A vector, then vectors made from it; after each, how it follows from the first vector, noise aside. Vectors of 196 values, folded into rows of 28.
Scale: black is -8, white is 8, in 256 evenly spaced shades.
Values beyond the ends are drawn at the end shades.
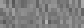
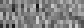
reversed, negated, scaled up.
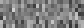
reversed, scaled up.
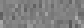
reversed, partly zeroed.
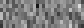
reversed, negated, scaled up.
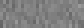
reversed, negated, shrunk.
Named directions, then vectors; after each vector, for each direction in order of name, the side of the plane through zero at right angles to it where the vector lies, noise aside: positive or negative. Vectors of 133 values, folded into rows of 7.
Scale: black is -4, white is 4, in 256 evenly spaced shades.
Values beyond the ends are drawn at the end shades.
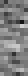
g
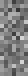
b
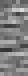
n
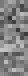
negative, positive, negative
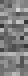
negative, negative, positive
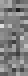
positive, negative, negative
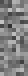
negative, positive, positive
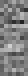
negative, positive, negative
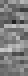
negative, positive, negative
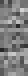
negative, negative, positive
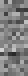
positive, positive, negative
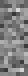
negative, positive, positive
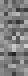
positive, positive, negative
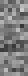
positive, negative, positive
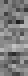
positive, positive, negative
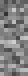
positive, positive, positive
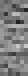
positive, positive, negative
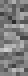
negative, positive, negative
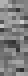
positive, negative, negative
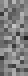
negative, negative, negative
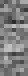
negative, positive, negative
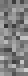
positive, positive, positive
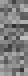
positive, negative, positive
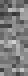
negative, positive, positive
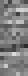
negative, negative, positive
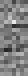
positive, negative, positive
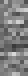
negative, negative, positive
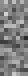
negative, negative, negative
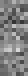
negative, positive, negative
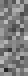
positive, positive, positive
